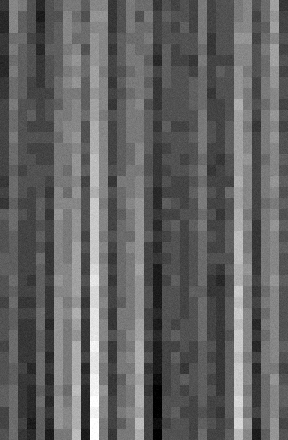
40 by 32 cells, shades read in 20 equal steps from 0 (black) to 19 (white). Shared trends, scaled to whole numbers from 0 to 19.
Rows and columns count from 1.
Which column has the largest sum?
11
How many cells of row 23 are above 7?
13
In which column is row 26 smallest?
18
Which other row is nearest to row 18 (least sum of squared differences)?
14
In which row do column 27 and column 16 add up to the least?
2
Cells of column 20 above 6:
5
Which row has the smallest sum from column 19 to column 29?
6
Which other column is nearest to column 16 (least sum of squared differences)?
9
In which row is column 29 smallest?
40
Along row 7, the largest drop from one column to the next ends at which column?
32
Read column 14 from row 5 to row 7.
7 7 6
